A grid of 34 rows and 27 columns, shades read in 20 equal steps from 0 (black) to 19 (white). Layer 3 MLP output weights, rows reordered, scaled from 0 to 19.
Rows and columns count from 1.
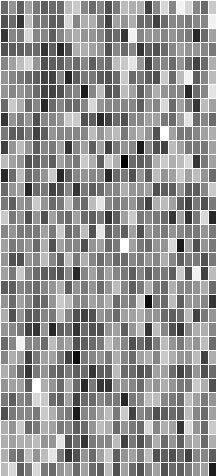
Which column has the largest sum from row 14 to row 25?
3
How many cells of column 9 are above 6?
28
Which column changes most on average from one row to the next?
16
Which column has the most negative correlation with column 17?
25
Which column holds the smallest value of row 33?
9
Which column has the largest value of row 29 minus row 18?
5
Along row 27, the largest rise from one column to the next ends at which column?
15
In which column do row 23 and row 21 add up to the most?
8
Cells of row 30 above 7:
21
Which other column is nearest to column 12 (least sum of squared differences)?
22
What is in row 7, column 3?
11
